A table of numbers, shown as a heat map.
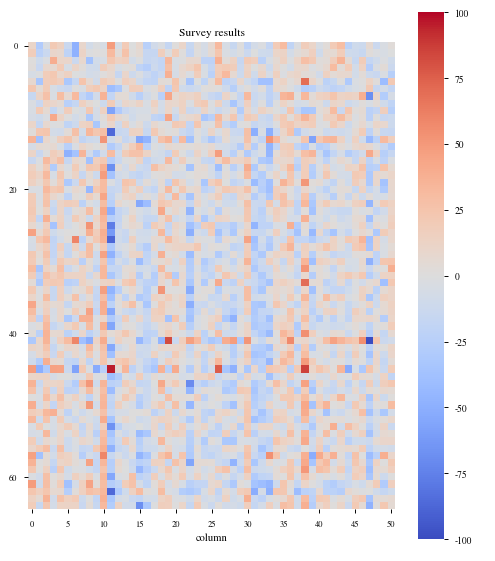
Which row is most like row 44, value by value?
40
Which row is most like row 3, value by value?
4
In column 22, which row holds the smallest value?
47
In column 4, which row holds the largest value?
45
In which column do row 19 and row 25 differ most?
11
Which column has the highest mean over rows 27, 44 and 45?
38
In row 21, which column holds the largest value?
10
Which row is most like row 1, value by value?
0
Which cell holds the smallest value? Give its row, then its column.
41, 47
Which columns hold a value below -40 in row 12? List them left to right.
11, 31, 33
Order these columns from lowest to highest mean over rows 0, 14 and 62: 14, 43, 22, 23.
22, 23, 43, 14
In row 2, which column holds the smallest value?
8
